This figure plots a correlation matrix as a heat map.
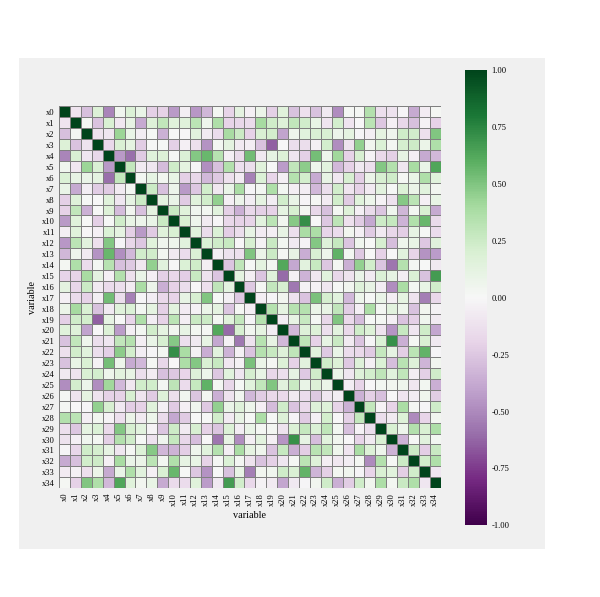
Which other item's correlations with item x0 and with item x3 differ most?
x32
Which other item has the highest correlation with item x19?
x25
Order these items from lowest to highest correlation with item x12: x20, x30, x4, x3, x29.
x30, x3, x20, x29, x4
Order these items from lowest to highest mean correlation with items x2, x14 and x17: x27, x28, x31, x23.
x28, x27, x31, x23
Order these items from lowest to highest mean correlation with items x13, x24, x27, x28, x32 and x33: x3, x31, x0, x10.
x0, x10, x3, x31
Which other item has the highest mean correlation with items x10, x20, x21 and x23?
x22
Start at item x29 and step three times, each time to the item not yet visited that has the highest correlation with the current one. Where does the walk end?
x15
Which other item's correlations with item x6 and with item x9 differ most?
x4
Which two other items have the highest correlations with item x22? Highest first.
x10, x33
